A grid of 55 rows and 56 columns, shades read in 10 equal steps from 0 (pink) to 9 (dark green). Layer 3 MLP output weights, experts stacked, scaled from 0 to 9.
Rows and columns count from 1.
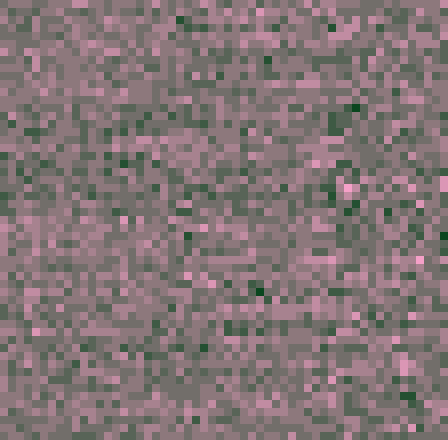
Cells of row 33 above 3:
34
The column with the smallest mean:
40
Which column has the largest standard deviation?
42
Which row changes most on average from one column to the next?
24
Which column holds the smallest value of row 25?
44
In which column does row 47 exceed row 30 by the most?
31
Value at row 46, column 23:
4
